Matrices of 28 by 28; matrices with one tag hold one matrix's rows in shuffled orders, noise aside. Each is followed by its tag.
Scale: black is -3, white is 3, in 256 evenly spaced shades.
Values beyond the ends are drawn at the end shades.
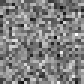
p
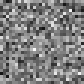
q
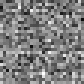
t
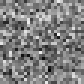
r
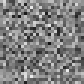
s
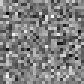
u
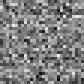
p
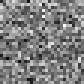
t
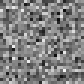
p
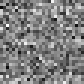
q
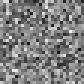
u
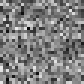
q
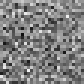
r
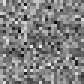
s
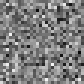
u
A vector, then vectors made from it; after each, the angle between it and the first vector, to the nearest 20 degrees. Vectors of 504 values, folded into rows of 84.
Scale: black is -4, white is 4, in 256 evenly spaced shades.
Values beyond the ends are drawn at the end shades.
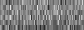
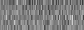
80 degrees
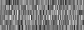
40 degrees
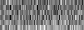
160 degrees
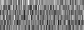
80 degrees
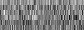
80 degrees
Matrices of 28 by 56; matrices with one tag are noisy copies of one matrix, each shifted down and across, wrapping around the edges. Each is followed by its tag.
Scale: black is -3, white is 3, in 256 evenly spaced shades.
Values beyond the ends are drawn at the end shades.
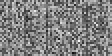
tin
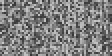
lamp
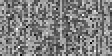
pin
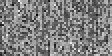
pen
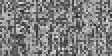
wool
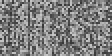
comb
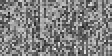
pen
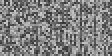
comb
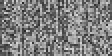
wool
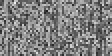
pen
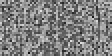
pin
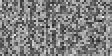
lamp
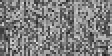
pen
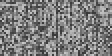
comb
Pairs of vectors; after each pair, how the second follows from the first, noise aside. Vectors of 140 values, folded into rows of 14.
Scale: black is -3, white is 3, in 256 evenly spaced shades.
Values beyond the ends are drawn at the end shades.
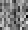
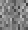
wrapped around, shrunk.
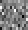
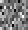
negated.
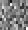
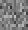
wrapped around, negated, shrunk.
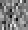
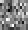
shuffled.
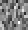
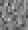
wrapped around, shrunk.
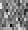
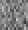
wrapped around, negated, shrunk.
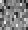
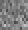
wrapped around, negated, shrunk.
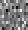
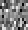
negated.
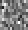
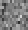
negated, shrunk.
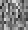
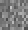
wrapped around, shrunk.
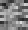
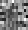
negated.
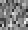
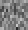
wrapped around, negated, shrunk.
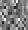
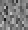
negated, shrunk.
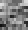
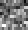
negated.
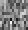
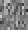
wrapped around, shrunk.
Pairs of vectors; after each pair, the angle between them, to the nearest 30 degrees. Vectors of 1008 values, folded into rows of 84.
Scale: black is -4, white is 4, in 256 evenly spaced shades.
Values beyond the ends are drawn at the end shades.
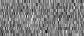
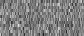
120 degrees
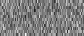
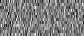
90 degrees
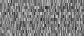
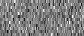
90 degrees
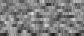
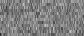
60 degrees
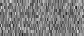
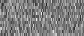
90 degrees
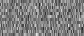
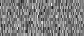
60 degrees
